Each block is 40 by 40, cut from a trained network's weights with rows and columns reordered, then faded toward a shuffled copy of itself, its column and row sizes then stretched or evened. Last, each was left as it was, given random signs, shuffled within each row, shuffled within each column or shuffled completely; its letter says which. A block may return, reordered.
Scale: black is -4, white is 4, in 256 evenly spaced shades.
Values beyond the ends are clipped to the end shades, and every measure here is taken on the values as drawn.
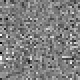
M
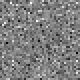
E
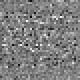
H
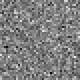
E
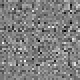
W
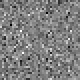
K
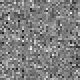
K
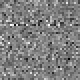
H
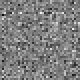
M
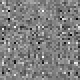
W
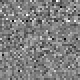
H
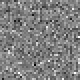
E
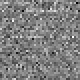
H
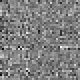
W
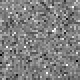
E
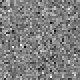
K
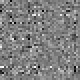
M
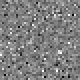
E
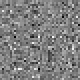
W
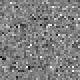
H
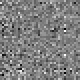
M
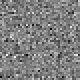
H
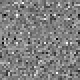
H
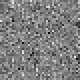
K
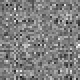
W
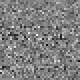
H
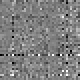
M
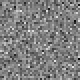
E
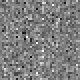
K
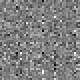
W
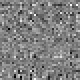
W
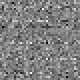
M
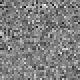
H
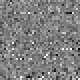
H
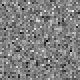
E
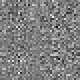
W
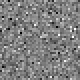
E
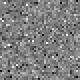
E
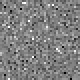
E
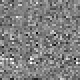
M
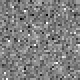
E
